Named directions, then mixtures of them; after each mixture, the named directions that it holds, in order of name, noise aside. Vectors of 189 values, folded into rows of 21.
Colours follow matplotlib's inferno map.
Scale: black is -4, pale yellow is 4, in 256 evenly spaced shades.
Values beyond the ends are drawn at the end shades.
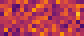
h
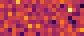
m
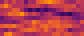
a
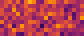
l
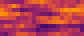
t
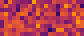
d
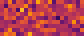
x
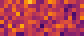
l.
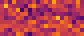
a, x.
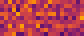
d, l, x.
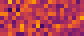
d, l, x.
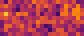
d, h, t.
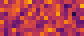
d, l.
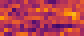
a, l, t.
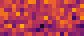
l, t.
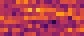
a, m.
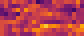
t, x.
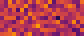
x.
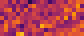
l, x.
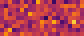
l, m, x.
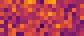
l.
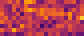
a, l.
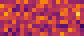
h, t.
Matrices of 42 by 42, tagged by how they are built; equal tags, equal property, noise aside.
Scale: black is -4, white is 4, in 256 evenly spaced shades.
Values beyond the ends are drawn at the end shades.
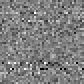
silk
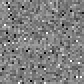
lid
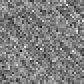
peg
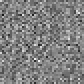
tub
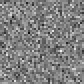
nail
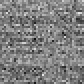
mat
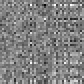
tub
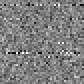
silk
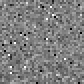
lid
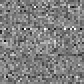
silk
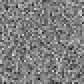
nail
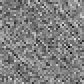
peg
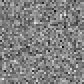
nail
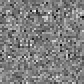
silk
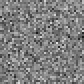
nail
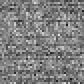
mat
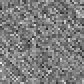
peg
